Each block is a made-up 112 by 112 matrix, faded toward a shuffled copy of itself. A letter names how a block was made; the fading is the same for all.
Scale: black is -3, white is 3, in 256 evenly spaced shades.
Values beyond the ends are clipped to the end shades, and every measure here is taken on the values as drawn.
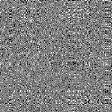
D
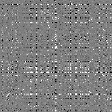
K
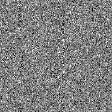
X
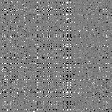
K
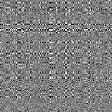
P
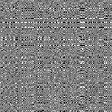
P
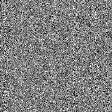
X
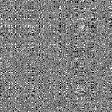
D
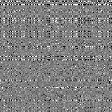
P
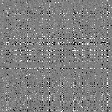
K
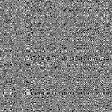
D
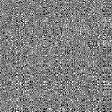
D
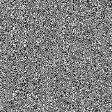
X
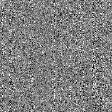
X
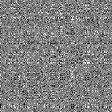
D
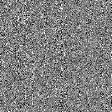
X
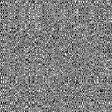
D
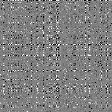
K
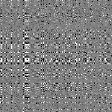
K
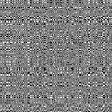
P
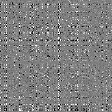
K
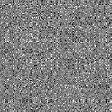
D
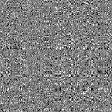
D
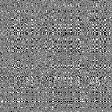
P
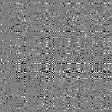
K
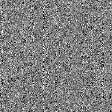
X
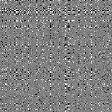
K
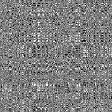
D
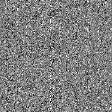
X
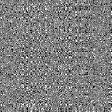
D
